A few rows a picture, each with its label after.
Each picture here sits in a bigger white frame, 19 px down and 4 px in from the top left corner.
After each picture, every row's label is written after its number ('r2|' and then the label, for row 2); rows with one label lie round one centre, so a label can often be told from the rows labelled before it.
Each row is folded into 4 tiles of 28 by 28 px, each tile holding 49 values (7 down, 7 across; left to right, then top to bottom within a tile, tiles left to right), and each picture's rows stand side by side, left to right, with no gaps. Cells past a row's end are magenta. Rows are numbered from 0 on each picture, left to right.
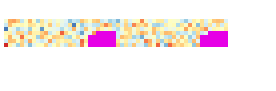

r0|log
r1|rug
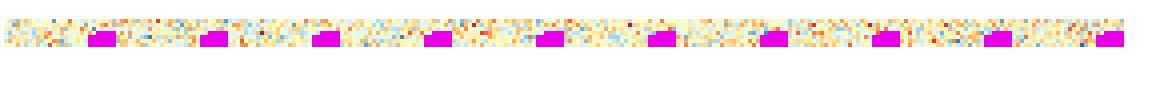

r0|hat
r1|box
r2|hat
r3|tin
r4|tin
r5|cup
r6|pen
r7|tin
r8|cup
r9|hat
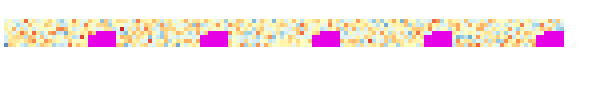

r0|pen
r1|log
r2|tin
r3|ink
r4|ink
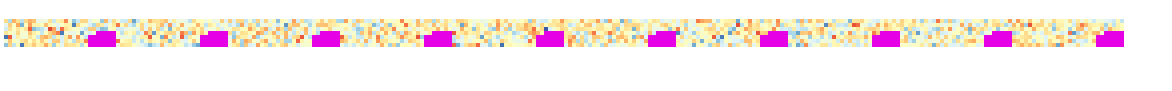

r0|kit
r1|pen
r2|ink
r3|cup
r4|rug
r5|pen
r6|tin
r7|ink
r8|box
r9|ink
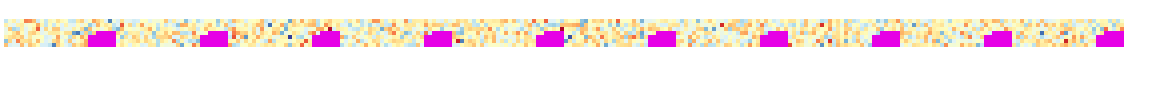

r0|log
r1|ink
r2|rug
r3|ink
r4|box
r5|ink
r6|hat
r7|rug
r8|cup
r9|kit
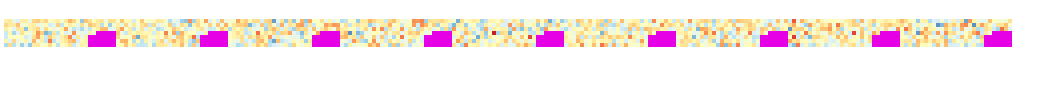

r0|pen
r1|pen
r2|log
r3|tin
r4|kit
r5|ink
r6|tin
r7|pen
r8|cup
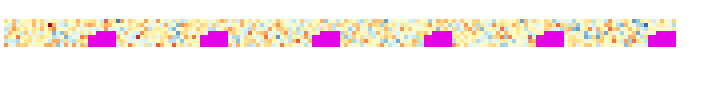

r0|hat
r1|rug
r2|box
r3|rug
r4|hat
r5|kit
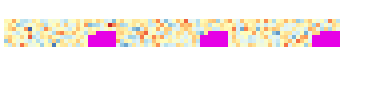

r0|log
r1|cup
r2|box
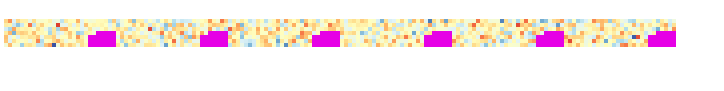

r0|pen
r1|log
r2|cup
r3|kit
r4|rug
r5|pen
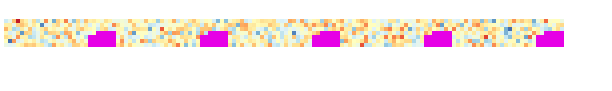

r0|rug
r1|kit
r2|rug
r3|kit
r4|tin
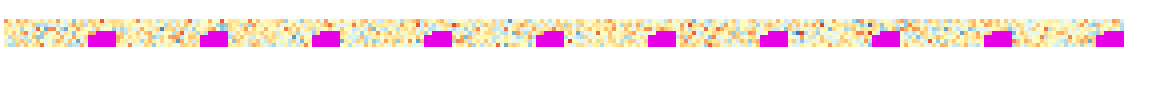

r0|ink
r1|pen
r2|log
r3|tin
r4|pen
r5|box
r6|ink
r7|rug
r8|hat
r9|ink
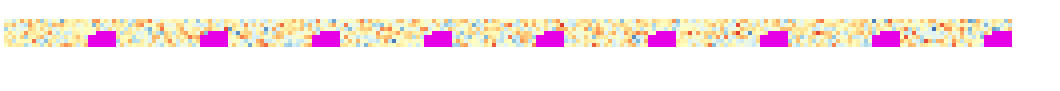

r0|pen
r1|kit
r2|log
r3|box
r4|box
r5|tin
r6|log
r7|tin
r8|kit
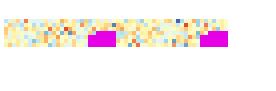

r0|kit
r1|ink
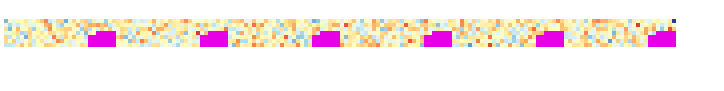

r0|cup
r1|box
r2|rug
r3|ink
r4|box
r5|box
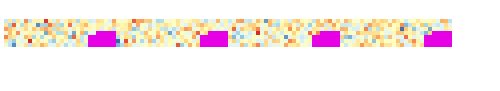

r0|cup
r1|tin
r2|tin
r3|box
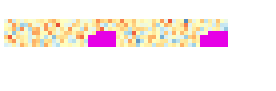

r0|pen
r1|pen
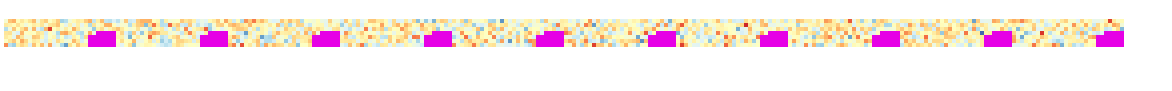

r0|log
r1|tin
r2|hat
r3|pen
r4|hat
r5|tin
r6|ink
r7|box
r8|cup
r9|cup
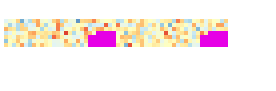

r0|log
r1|kit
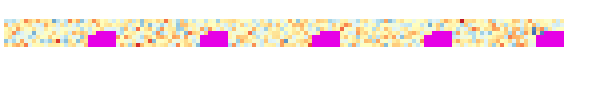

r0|hat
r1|ink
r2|hat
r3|kit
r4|kit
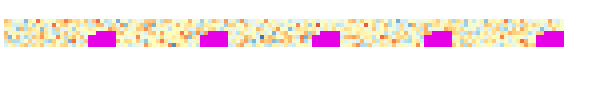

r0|box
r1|tin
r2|ink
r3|log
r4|log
